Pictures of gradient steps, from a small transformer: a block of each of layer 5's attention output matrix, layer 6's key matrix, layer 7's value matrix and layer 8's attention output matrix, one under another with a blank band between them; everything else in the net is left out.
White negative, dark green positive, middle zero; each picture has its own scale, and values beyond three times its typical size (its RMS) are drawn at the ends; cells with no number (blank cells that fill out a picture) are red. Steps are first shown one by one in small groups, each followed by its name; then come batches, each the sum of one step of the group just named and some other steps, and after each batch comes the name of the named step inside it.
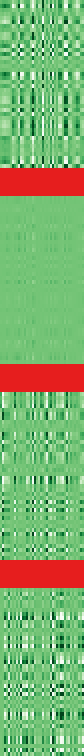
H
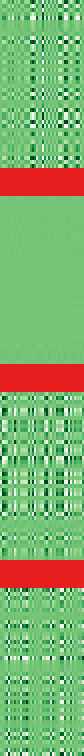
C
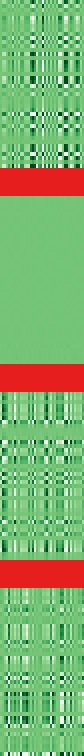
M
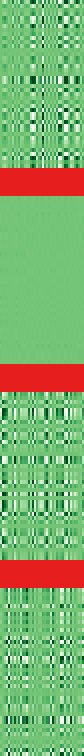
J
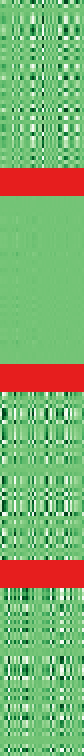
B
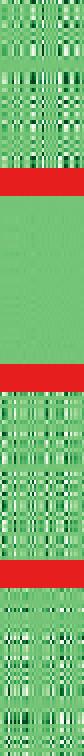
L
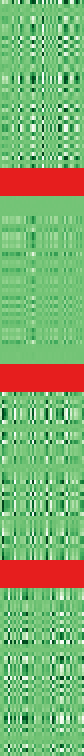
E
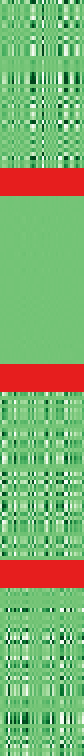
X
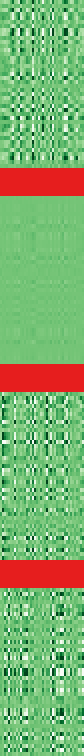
B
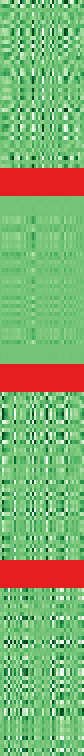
E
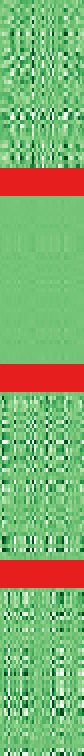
M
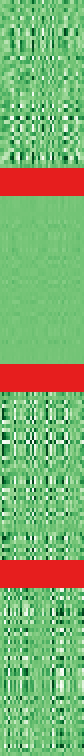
B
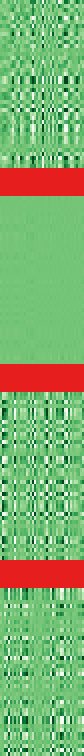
J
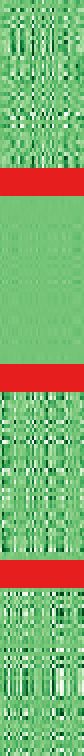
M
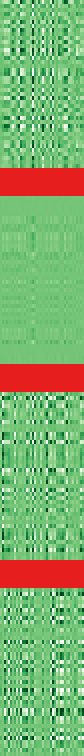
E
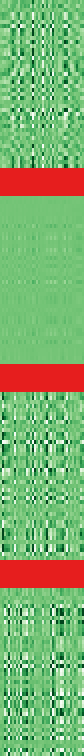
M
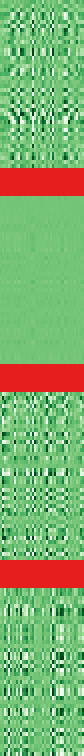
B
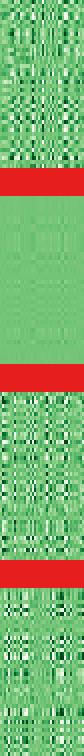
L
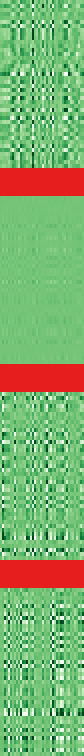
H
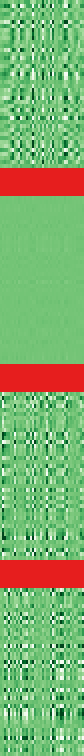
H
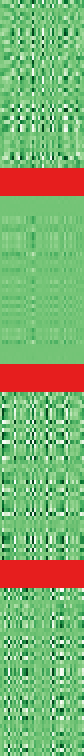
E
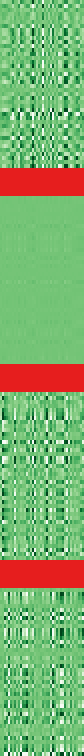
M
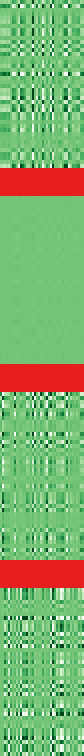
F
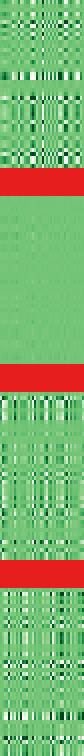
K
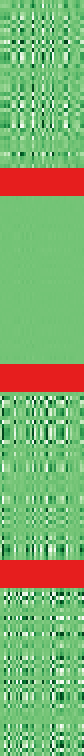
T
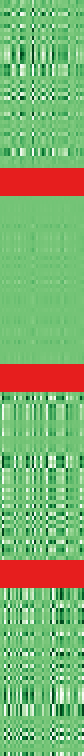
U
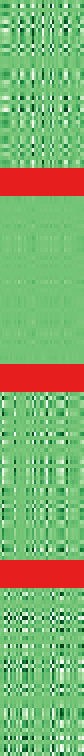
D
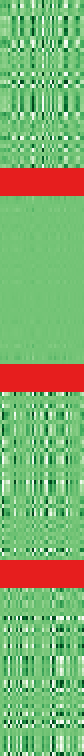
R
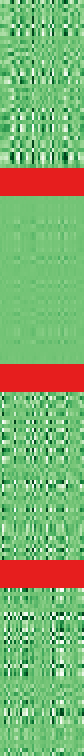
F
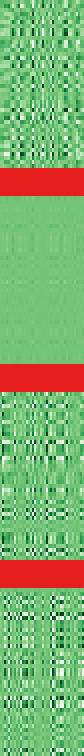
R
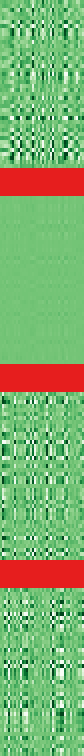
K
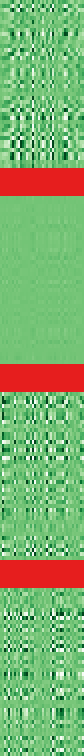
R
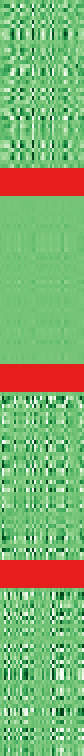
U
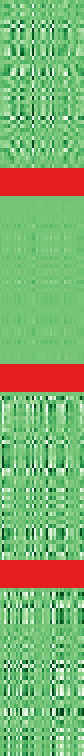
U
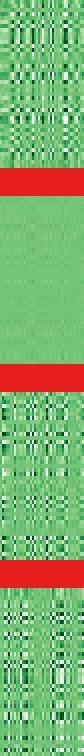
D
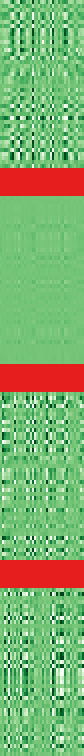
T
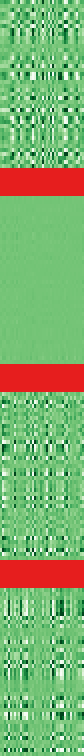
K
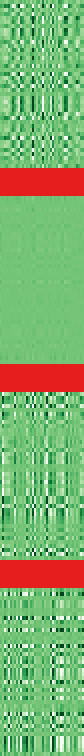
R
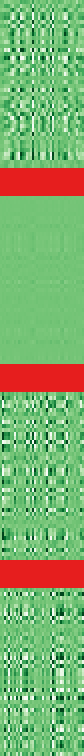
T
